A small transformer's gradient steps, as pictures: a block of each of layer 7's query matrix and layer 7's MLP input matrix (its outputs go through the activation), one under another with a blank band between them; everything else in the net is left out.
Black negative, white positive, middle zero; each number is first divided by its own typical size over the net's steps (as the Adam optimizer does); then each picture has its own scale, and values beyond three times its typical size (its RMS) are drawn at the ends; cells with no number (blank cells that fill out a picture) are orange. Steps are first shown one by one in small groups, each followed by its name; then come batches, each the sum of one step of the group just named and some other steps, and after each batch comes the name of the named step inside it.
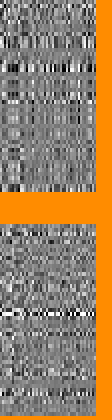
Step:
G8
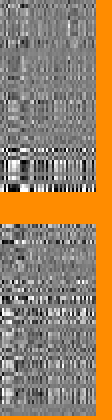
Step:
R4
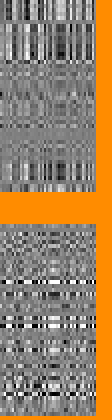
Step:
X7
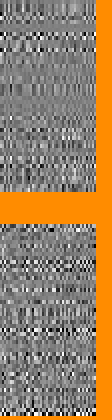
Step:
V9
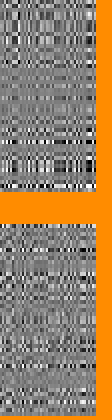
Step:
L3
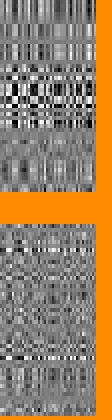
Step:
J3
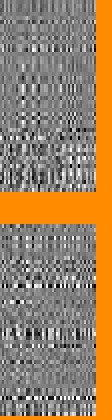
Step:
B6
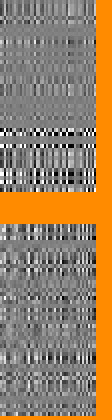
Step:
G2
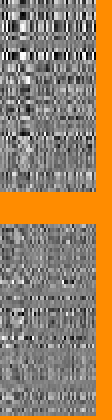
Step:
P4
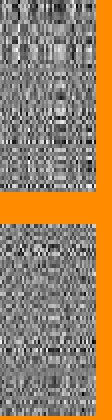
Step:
L3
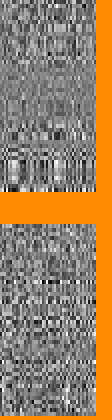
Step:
R4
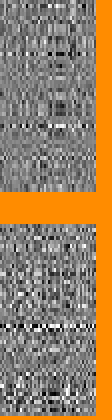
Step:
X7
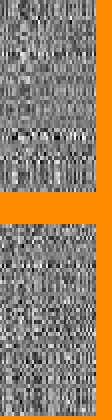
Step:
P4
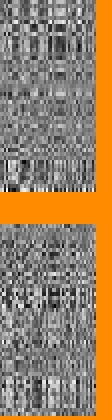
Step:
R4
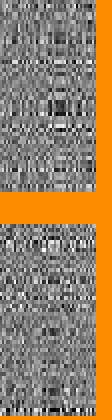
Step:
L3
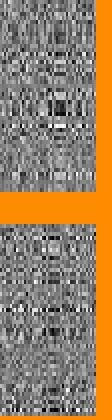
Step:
P4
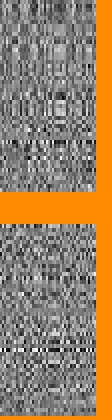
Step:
L3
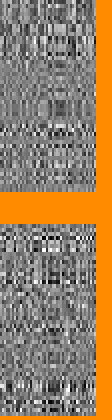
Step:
G2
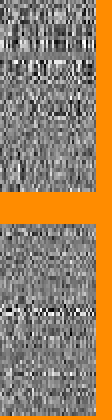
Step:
G8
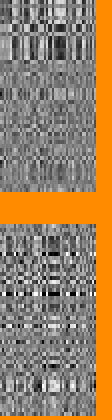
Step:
X7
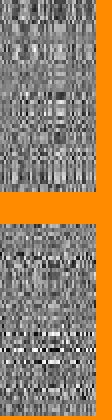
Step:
B6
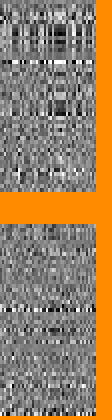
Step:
V9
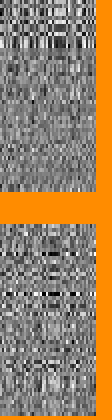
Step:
G8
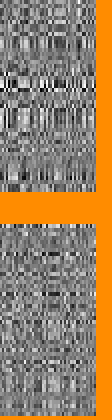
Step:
G8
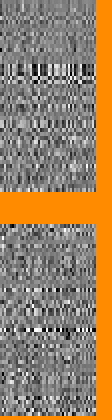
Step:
V9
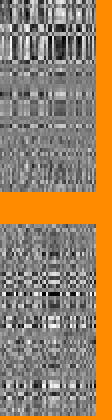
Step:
X7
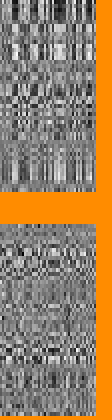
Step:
J3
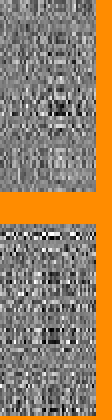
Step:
V9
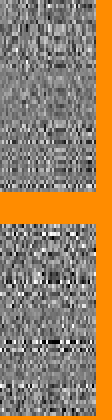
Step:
L3
